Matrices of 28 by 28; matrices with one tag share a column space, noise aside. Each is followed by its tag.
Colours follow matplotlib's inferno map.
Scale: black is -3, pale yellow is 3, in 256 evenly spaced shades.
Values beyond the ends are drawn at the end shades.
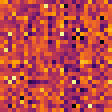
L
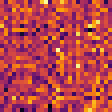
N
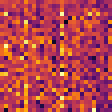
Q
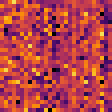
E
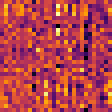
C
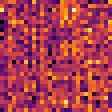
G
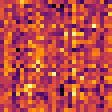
C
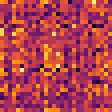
C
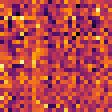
L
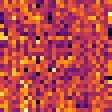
E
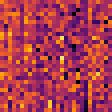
Q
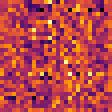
G
